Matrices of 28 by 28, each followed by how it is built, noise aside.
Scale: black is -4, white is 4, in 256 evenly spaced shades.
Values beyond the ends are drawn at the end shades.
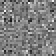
low rank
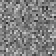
repeating rows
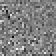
lower triangular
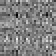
low rank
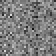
repeating rows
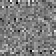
uneven rows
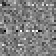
uneven rows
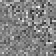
upper triangular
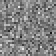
noise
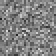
repeating rows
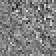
upper triangular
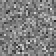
noise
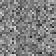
repeating rows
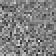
lower triangular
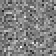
repeating rows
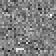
uneven rows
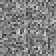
repeating rows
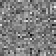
low rank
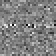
uneven rows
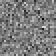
noise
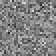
noise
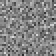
repeating rows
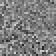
lower triangular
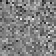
upper triangular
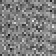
repeating rows
